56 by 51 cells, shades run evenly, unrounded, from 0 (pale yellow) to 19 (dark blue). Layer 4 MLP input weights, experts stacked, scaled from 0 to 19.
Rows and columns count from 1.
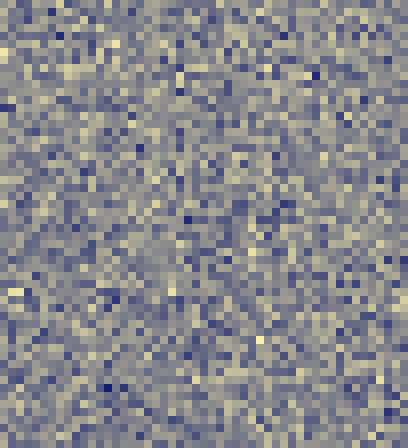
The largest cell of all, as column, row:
14, 49
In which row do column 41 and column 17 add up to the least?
20
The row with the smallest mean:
6
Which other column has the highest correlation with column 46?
44
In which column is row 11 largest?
29
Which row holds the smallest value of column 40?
40
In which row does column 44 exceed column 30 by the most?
23
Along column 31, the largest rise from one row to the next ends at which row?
21
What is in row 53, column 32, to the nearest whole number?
4
